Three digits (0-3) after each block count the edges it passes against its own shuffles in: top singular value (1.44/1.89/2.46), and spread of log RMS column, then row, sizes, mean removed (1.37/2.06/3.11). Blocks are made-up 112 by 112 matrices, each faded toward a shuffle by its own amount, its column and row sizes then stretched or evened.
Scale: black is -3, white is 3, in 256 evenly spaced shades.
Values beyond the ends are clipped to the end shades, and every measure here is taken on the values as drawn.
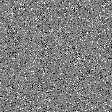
0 1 0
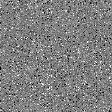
0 2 1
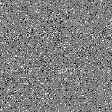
2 0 1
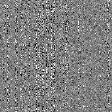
0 3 1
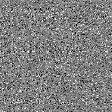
1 0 2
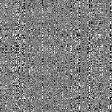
3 3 2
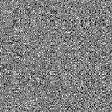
3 1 1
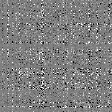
0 3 3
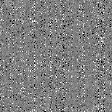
0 3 1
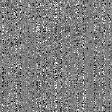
2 3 1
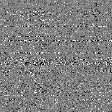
1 1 3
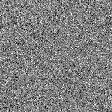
1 0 0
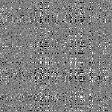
3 3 3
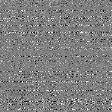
1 1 3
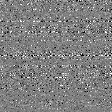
2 1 3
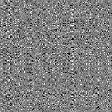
3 2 2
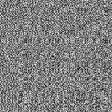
3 1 1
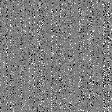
1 3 0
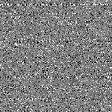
2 0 2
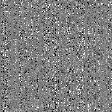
1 3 1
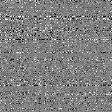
2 2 3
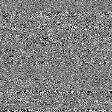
0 0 3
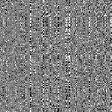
3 3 0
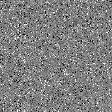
1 1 0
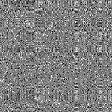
3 1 1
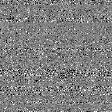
1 1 3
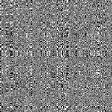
3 3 2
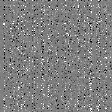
0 3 2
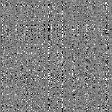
2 3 2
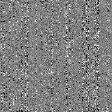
0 3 1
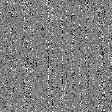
0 3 0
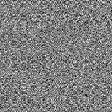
3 0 1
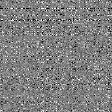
1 2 3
